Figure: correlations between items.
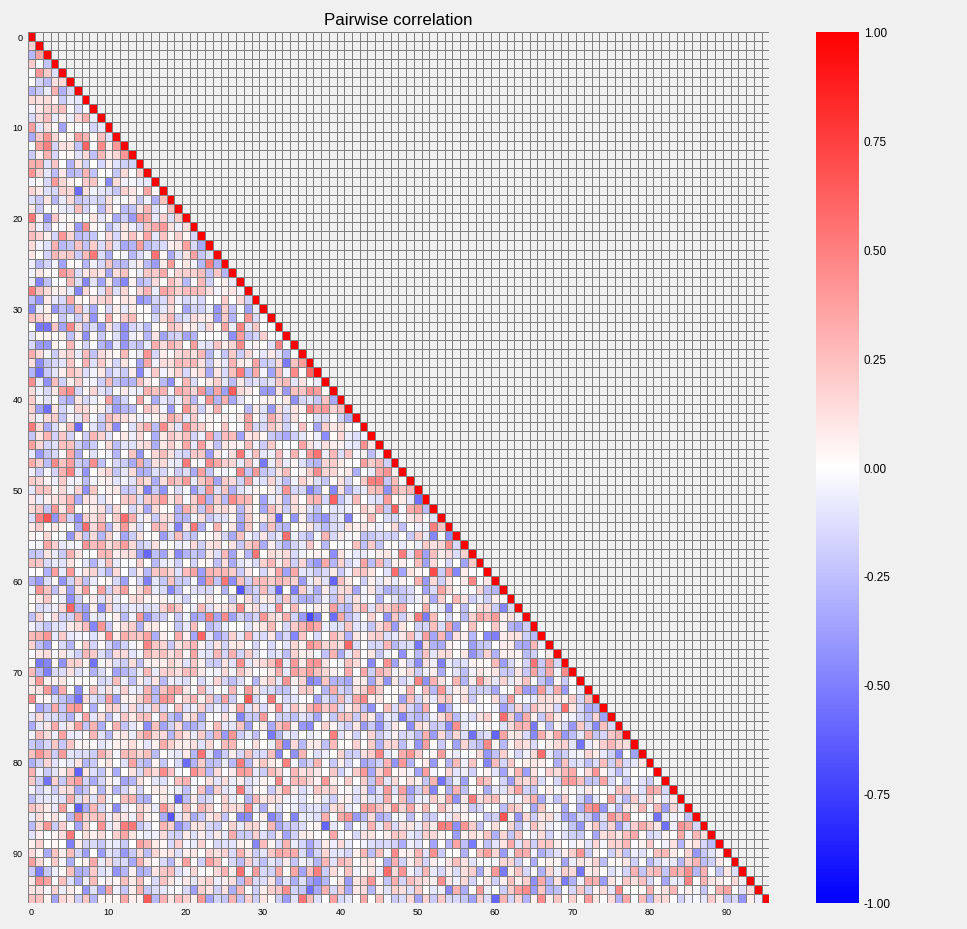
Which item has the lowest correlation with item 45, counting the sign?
76
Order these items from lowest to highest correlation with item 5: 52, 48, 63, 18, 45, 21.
21, 18, 45, 52, 48, 63
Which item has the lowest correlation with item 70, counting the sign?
2
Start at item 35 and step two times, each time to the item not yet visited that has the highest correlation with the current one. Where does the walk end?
15
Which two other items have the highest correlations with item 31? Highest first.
73, 28
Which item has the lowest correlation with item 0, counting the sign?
30
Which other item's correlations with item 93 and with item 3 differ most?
53
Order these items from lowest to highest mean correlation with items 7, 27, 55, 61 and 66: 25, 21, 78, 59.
59, 25, 78, 21
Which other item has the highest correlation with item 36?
37
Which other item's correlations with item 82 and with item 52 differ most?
54
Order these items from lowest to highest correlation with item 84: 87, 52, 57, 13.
52, 13, 87, 57
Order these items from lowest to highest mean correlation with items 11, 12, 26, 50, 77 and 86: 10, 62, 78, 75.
10, 62, 78, 75
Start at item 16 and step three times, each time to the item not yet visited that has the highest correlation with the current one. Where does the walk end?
47
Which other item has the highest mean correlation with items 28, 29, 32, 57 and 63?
5
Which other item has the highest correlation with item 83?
27
